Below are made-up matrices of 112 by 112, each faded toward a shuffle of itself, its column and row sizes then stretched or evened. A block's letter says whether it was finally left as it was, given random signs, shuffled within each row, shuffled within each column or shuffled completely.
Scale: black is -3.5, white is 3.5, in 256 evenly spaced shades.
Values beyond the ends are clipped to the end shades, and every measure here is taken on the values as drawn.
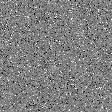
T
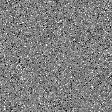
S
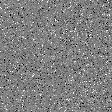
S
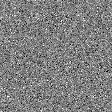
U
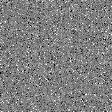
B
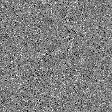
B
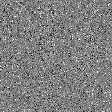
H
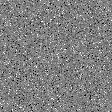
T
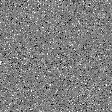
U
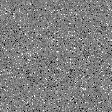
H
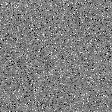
U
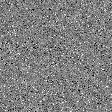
U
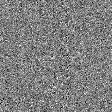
S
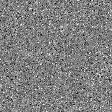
U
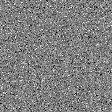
U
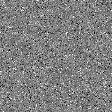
B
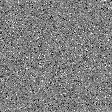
T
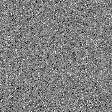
S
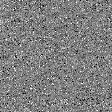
H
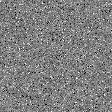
U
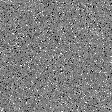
T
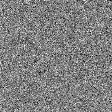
B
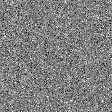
S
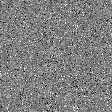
S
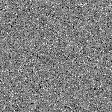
T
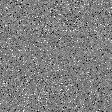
U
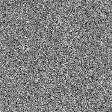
S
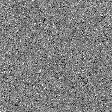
S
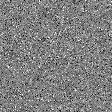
U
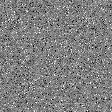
U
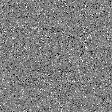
B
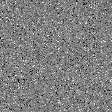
S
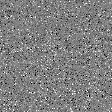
B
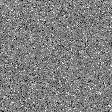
T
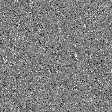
S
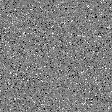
U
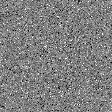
S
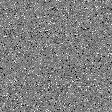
U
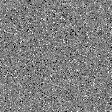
B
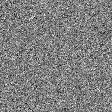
U
